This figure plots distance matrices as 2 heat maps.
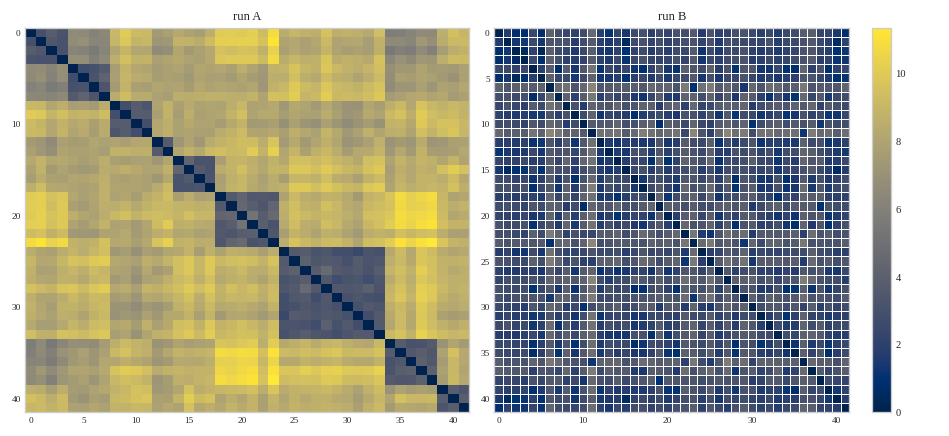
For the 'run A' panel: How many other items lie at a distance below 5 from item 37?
4
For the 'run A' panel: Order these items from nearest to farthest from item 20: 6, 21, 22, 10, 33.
22, 21, 6, 10, 33
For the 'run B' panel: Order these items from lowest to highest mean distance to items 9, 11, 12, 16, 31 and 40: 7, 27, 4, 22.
4, 7, 22, 27
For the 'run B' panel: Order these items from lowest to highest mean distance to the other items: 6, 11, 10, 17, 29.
17, 10, 29, 6, 11
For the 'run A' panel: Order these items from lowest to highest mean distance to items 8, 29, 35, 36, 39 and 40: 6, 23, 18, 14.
6, 14, 18, 23
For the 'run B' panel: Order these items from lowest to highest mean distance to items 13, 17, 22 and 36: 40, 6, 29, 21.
40, 21, 29, 6
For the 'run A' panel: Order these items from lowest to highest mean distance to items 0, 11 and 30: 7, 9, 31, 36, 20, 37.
31, 9, 36, 7, 37, 20
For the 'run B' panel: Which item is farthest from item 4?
11
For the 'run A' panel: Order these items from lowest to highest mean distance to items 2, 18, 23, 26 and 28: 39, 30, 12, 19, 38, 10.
30, 19, 10, 12, 39, 38
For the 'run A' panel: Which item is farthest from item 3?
23
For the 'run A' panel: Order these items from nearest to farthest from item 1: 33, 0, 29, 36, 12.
0, 36, 12, 29, 33
